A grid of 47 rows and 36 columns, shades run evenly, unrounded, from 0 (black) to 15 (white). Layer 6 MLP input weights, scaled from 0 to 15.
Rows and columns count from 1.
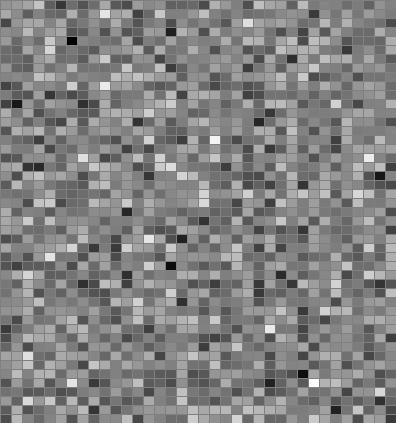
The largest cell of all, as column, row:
29, 43
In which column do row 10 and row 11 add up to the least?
23
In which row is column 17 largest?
20
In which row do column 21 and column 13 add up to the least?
19
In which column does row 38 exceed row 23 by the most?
3
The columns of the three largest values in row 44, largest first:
35, 17, 24
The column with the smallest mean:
28
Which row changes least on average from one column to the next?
13
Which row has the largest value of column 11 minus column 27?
32
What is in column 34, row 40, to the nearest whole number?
4
